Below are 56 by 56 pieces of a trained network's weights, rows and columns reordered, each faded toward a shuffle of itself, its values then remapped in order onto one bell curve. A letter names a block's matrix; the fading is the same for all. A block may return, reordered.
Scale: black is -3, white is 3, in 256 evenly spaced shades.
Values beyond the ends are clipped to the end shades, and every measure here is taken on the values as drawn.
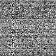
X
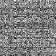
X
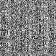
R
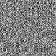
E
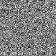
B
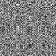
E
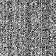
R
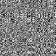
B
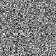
B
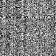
R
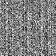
R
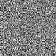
E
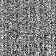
R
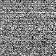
X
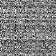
X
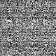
X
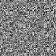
B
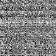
X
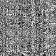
R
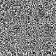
B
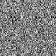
B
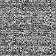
X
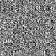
E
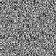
E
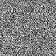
E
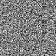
E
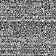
X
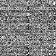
X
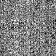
R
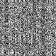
R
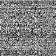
X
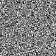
B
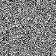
B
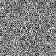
E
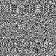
E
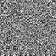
E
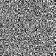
B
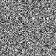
E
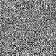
E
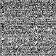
X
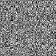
B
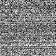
X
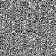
E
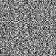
E
